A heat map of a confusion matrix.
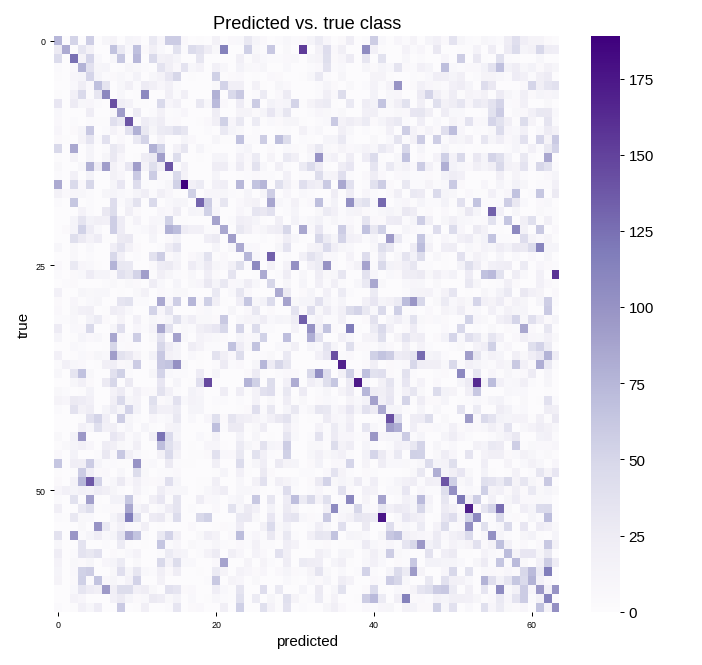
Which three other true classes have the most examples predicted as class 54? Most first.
60, 26, 50
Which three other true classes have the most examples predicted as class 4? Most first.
49, 51, 14
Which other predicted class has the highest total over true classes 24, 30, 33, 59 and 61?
62
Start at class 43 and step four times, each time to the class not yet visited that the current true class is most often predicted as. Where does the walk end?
46
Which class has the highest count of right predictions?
16
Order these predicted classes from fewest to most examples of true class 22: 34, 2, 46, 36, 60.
60, 34, 2, 36, 46
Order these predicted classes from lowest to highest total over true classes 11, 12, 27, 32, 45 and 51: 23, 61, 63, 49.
49, 61, 63, 23
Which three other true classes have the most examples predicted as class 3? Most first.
44, 49, 37
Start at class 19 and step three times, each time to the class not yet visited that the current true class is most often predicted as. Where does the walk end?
10
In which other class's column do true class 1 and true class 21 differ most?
14
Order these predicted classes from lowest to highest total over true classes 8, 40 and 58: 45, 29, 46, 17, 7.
17, 7, 46, 29, 45
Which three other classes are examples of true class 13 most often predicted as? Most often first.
33, 62, 44
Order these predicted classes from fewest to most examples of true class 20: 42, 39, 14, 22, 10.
22, 10, 42, 39, 14
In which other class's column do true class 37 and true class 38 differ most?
19
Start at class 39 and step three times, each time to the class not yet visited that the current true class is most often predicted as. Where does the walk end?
9
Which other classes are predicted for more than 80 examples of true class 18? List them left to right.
27, 37, 41
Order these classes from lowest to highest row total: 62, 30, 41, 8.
8, 30, 41, 62
